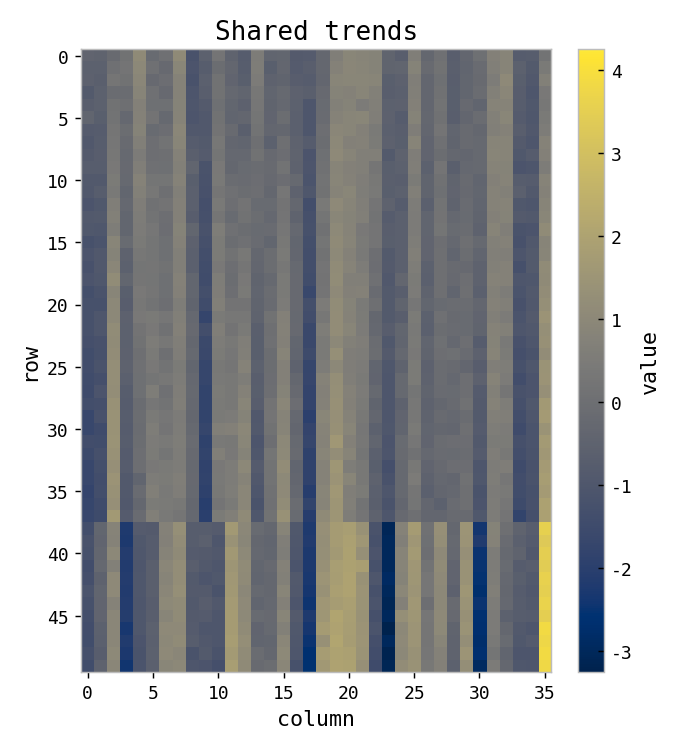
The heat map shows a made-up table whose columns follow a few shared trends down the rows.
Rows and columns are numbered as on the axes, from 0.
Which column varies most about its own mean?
35
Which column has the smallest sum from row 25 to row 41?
17
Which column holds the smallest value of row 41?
23
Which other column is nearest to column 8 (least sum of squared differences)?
16
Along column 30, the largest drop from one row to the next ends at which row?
38
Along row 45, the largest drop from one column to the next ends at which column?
30
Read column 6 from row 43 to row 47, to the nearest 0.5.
1 1 1 1 1
